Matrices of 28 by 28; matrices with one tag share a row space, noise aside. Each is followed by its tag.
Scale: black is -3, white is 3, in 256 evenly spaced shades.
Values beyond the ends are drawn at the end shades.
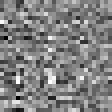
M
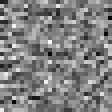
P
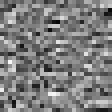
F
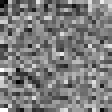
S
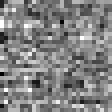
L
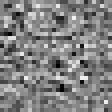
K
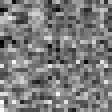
P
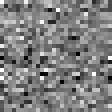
M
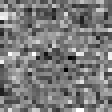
L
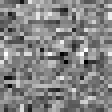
K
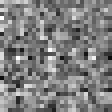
M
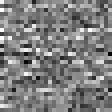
L
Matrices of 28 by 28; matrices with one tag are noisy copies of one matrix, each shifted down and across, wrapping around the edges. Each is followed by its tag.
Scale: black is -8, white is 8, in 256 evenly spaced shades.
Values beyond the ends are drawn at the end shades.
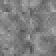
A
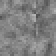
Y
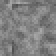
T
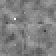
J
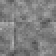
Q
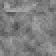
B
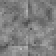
Q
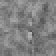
Y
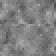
A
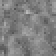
A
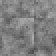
Q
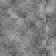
A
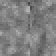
Y
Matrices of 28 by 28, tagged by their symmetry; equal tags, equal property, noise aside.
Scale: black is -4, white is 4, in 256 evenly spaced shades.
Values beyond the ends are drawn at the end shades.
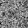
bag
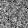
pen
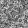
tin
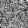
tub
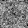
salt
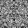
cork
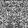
cork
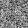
tub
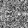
bag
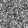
tin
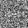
bag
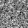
tub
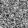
salt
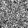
pen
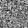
tub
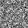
tin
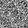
salt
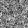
pen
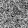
salt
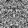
cork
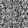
bag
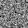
salt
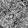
salt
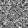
salt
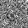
salt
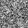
pen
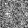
bag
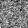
pen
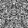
cork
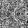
bag
